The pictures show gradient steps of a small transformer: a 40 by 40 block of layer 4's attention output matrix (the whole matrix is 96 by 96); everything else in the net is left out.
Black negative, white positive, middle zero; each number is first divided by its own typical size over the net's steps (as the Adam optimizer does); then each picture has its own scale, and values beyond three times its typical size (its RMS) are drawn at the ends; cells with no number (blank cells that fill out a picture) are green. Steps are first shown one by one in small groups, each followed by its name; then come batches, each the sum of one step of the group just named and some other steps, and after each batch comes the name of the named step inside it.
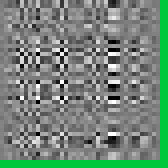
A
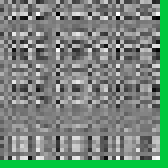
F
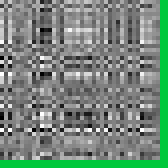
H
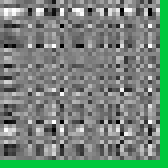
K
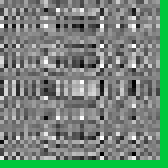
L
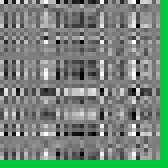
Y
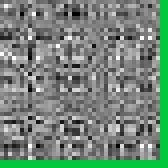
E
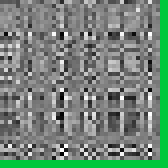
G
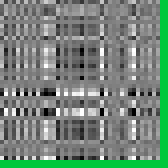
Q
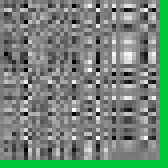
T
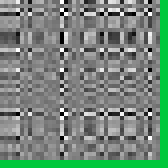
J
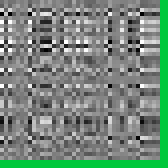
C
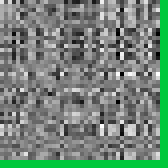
Y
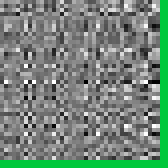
J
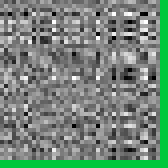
C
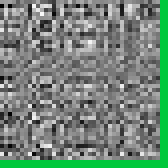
K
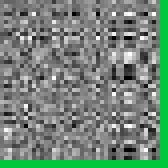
E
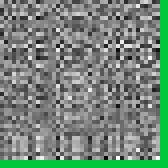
F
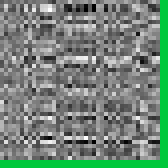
E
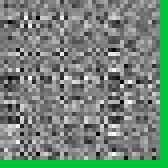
A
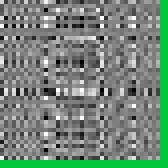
L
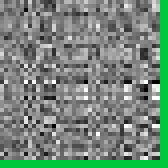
E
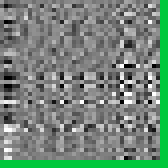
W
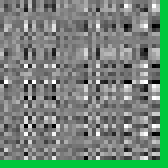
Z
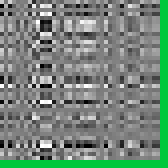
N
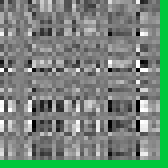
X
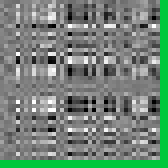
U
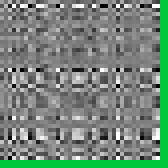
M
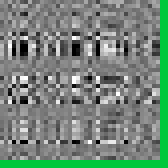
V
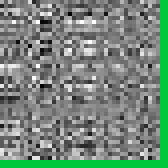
N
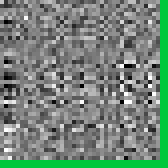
W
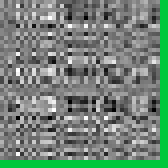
U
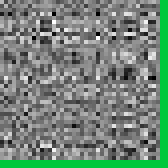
N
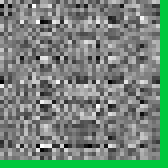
N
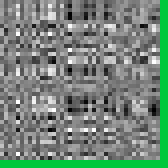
U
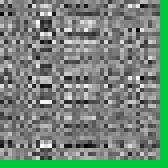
N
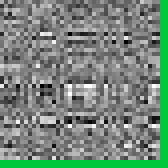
N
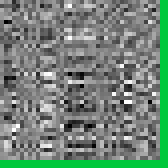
W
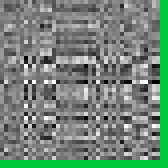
Z
